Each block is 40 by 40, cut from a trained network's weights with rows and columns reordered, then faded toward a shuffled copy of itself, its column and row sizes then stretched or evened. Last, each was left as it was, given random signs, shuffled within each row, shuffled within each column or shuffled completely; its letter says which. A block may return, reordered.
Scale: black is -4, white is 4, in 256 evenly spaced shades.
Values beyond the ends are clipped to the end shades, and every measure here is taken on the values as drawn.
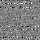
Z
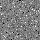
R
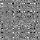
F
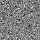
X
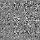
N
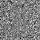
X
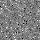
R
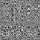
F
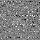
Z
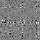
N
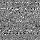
Z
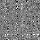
N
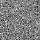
X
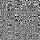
F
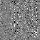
X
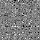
N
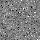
R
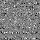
Z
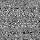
Z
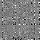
F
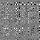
F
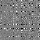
N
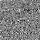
Z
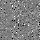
X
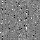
X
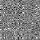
F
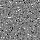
R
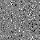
X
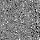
X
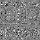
N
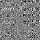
F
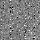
X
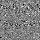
Z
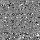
Z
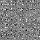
N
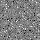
R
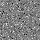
R
